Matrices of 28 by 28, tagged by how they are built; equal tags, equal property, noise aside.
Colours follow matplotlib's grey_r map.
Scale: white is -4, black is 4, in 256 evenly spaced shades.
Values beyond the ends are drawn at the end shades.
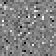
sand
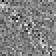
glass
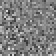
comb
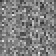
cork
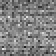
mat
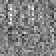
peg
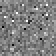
sand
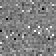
sand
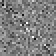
glass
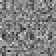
mat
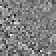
comb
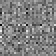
peg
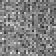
mat
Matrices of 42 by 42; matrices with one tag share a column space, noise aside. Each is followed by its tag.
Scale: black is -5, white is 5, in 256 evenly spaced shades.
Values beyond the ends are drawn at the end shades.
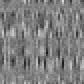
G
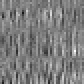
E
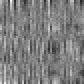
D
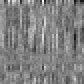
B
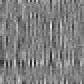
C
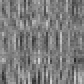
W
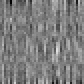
D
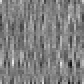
C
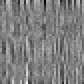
D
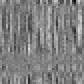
B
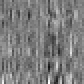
E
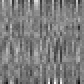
D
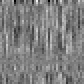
B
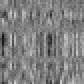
E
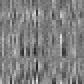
E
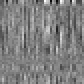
B
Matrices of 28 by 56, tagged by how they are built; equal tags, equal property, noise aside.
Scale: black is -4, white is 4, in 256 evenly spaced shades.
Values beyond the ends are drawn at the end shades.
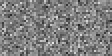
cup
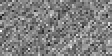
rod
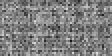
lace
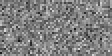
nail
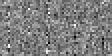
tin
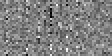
tin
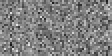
cup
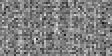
lace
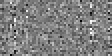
tin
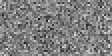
nail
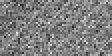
rod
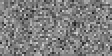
nail
